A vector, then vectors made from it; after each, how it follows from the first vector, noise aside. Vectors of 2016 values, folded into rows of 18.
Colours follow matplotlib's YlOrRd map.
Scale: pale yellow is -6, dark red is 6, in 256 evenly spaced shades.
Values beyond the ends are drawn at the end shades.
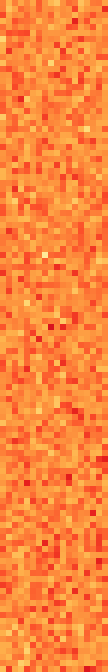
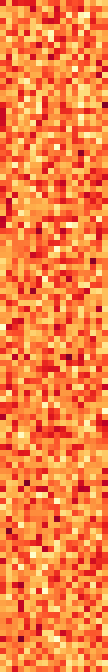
wrapped around, negated, scaled up.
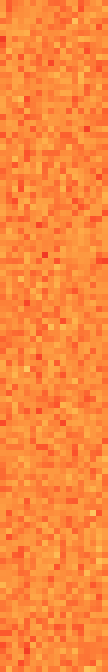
negated, shrunk.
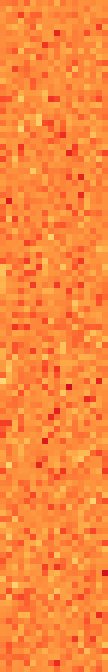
wrapped around, partly zeroed.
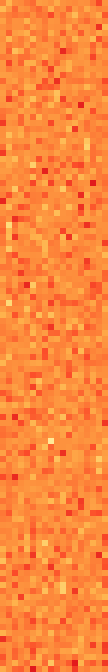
wrapped around, partly zeroed.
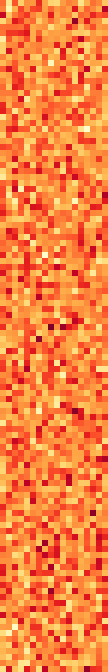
scaled up.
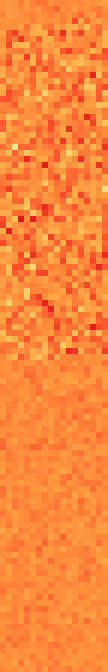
wrapped around, partly zeroed.
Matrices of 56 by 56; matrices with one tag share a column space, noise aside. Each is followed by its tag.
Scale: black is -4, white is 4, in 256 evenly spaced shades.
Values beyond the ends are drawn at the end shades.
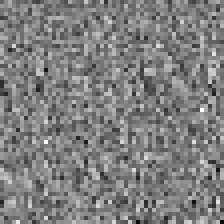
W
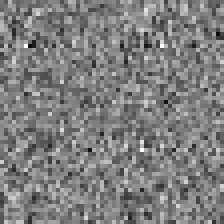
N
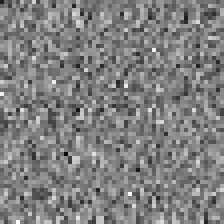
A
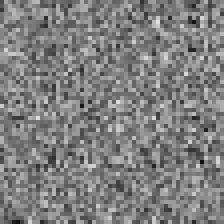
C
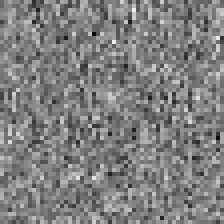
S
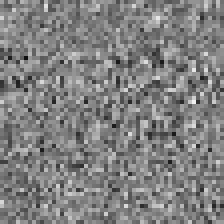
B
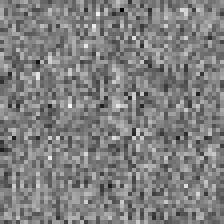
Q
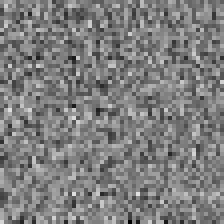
A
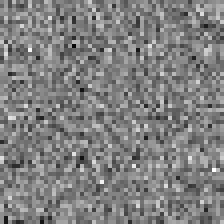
C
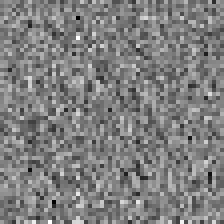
W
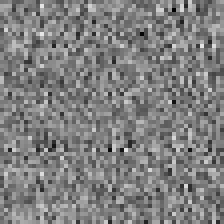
N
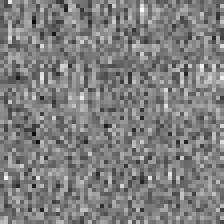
S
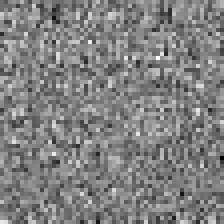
A
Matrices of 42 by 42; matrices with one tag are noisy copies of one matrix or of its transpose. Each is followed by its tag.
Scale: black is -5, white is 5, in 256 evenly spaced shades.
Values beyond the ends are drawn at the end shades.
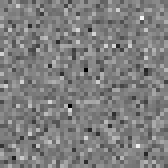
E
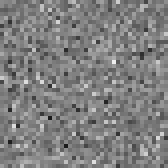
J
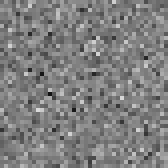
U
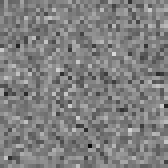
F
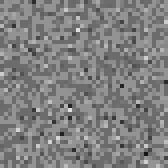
E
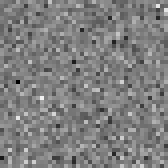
F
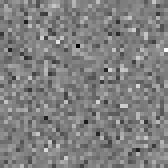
E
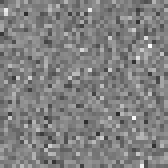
E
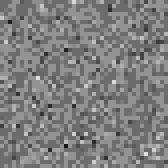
J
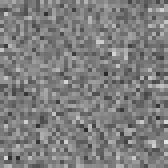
F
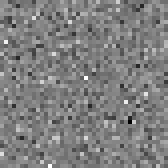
E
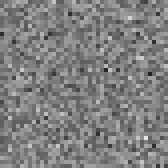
E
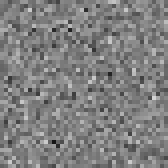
U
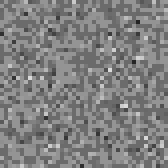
E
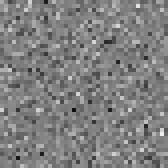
U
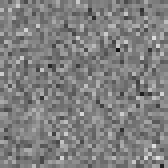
J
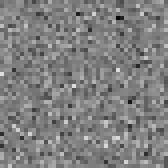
E
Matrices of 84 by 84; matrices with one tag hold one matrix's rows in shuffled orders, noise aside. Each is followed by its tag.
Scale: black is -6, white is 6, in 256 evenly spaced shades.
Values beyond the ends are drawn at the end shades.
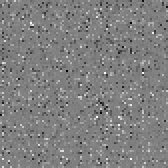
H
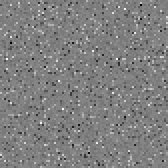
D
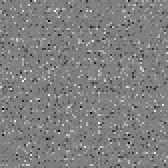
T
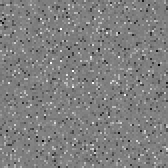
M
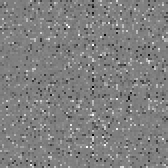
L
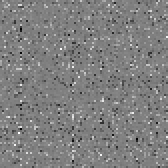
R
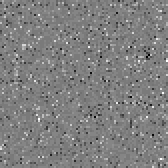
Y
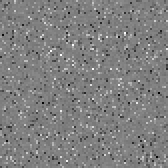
M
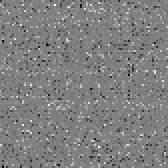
T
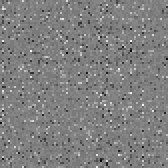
H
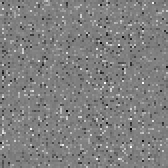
H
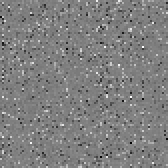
H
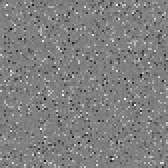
D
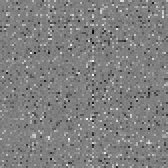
L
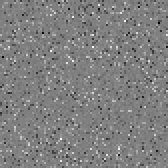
M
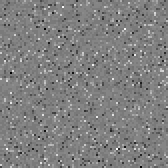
D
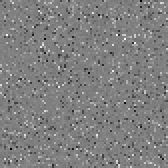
D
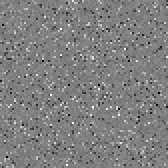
M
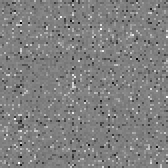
R
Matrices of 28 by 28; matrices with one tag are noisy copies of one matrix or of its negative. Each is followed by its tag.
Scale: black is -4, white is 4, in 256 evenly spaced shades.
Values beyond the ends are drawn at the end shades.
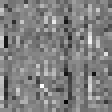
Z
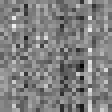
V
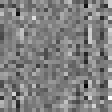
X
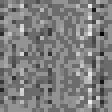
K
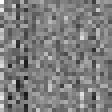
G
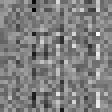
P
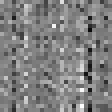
V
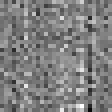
V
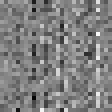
P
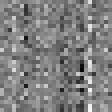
V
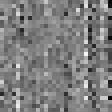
X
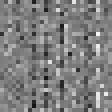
P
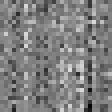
V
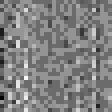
G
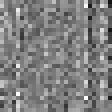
X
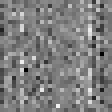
K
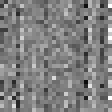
X
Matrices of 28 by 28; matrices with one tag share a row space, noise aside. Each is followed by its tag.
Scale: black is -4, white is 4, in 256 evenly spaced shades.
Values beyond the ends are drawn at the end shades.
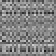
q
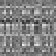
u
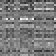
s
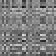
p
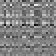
u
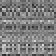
q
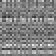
q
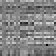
s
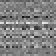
u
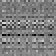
q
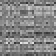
s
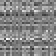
u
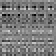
q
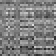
s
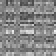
s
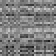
s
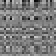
u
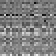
u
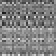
q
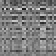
p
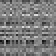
u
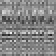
q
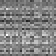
u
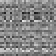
u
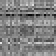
s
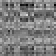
s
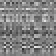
u
